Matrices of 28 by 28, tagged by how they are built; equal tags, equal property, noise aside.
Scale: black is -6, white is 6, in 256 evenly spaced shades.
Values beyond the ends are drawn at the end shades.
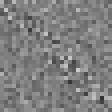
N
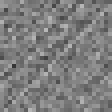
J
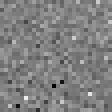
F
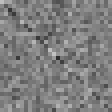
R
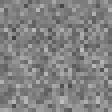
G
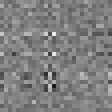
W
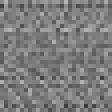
G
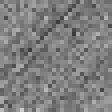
J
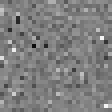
F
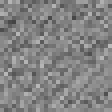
J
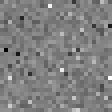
F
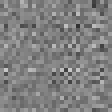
W
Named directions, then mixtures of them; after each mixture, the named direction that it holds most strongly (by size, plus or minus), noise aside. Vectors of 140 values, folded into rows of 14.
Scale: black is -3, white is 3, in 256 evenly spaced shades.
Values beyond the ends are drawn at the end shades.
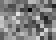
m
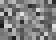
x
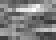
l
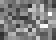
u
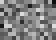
x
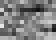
l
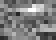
l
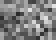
m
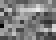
l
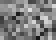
m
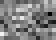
u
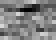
l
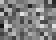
x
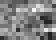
l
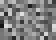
x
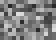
x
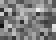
x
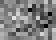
u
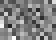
x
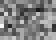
x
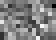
u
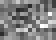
u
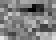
l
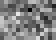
m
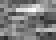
l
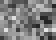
m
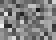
x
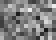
m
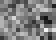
m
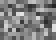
x
